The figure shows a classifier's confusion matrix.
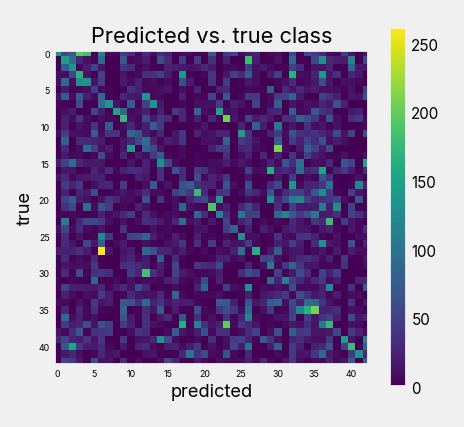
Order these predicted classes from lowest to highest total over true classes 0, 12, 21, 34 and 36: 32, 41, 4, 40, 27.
41, 27, 40, 32, 4
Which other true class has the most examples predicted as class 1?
23
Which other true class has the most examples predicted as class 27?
10
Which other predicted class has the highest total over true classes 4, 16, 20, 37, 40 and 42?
36
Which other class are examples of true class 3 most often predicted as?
32
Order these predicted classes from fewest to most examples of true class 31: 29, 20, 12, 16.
12, 16, 20, 29
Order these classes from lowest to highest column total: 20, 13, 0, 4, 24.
0, 24, 20, 13, 4
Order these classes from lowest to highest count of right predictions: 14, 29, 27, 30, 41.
30, 14, 29, 41, 27
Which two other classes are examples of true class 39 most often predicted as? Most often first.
14, 42
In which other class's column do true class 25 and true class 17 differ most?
6
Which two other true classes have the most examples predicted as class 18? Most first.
41, 19
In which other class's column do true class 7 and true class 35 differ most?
34
